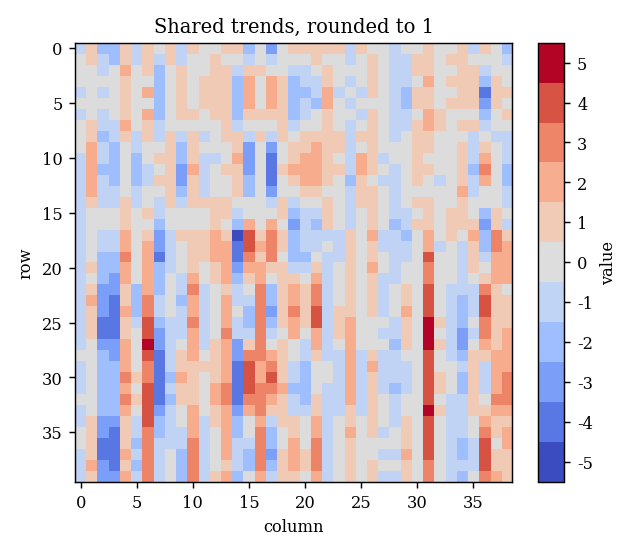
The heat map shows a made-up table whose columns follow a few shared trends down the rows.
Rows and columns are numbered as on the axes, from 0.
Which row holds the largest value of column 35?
17
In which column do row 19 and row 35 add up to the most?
31
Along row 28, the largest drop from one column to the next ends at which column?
7
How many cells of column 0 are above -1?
11
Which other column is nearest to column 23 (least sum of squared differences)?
25
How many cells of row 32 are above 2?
8
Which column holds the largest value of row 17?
15
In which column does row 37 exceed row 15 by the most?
36
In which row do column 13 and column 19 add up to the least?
16
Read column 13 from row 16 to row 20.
0 1 2 2 2
